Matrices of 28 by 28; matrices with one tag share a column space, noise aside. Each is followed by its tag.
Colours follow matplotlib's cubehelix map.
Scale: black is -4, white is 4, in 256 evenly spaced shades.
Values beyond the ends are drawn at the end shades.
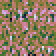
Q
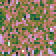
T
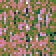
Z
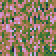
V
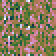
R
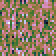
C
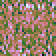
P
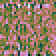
P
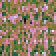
V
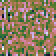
Q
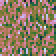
R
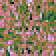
T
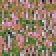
C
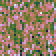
P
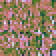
C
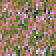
Q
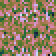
Q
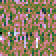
Z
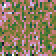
P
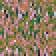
Q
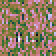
Z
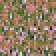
T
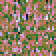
T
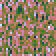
R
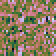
V
